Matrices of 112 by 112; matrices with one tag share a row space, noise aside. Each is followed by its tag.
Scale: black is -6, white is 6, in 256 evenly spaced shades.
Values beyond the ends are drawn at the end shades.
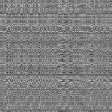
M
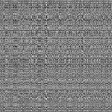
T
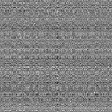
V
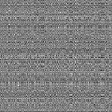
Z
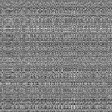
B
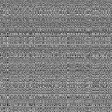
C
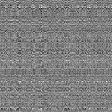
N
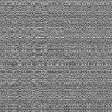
N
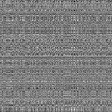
B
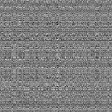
V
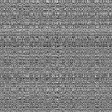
V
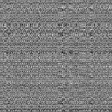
M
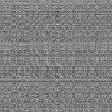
V
